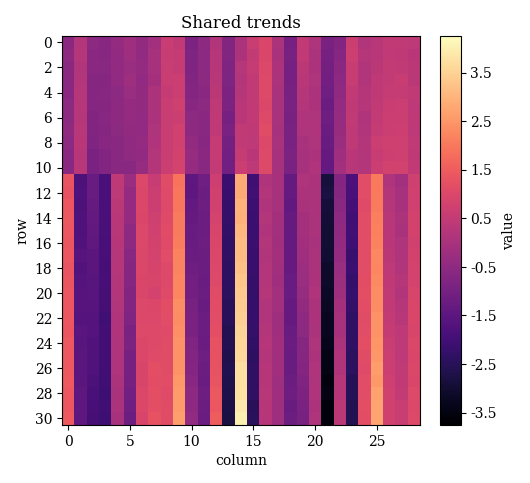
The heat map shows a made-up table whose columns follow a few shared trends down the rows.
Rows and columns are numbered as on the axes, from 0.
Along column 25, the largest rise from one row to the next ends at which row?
11
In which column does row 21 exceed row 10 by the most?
14
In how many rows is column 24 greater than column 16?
20
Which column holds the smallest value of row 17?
21
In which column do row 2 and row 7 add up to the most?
16
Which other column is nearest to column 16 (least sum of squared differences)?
27
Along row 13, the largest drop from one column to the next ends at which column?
15
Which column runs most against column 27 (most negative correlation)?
4
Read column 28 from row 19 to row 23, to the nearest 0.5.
1 1 1 1 1
